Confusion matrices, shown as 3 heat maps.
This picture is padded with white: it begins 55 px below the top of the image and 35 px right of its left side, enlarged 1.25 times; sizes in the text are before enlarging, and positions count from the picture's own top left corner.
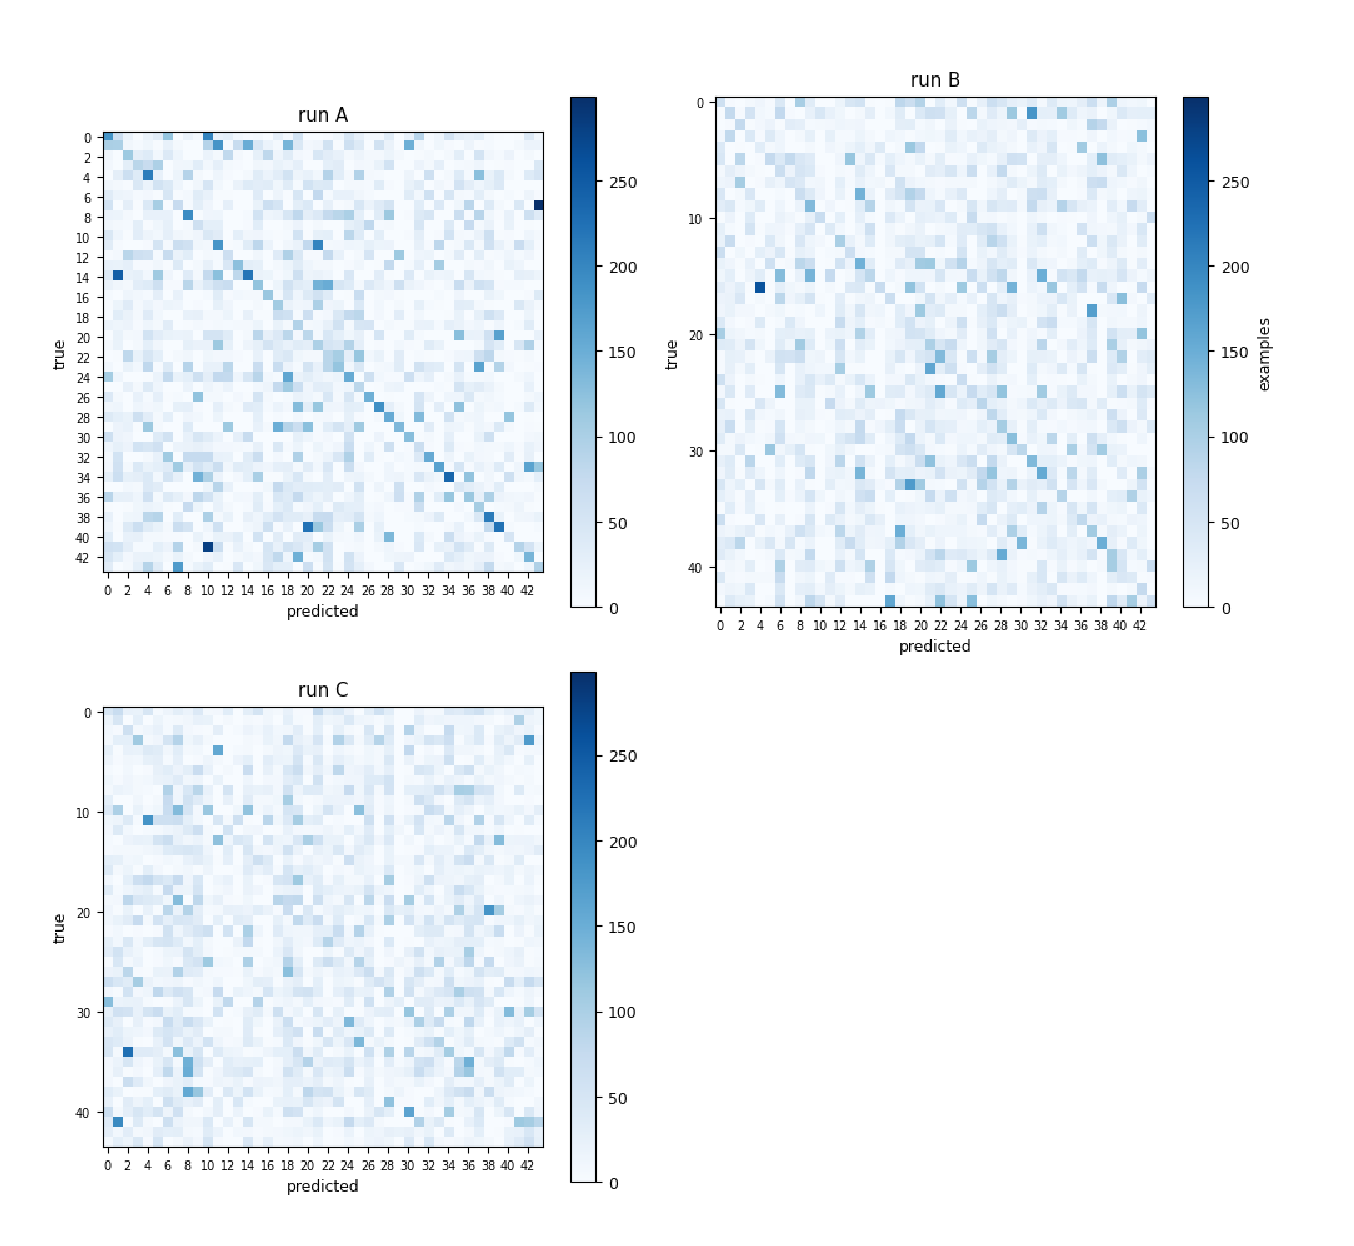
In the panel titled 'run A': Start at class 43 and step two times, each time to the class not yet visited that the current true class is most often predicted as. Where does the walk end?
5
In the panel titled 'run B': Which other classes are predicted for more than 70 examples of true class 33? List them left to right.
18, 19, 20, 26, 29
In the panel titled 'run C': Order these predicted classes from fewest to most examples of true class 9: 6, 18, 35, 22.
22, 35, 6, 18
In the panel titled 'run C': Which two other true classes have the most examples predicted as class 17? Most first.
19, 30
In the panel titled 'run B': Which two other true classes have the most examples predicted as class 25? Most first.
43, 40
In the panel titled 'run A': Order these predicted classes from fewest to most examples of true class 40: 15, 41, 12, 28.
41, 12, 15, 28
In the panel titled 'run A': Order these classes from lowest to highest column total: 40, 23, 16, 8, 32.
40, 32, 16, 23, 8
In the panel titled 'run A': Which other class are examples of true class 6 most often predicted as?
21
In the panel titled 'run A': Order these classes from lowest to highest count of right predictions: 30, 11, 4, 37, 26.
37, 30, 26, 11, 4
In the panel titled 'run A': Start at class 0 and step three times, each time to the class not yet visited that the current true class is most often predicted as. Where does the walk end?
18
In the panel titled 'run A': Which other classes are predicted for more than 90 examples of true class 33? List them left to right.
7, 42, 43
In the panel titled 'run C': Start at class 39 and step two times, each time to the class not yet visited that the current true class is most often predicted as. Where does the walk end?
35
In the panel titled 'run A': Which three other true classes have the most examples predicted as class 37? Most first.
23, 4, 8
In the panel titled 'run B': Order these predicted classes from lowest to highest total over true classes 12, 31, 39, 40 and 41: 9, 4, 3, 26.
4, 26, 3, 9
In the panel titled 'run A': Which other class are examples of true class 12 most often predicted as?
29
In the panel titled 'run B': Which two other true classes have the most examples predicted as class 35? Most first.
30, 32
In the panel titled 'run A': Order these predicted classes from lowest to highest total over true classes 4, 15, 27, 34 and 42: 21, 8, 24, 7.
7, 24, 8, 21
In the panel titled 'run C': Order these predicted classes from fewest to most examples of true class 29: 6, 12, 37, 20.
6, 20, 37, 12
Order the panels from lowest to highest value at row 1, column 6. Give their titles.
run C, run A, run B
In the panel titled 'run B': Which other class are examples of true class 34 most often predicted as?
41
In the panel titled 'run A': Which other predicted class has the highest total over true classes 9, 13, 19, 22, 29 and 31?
25
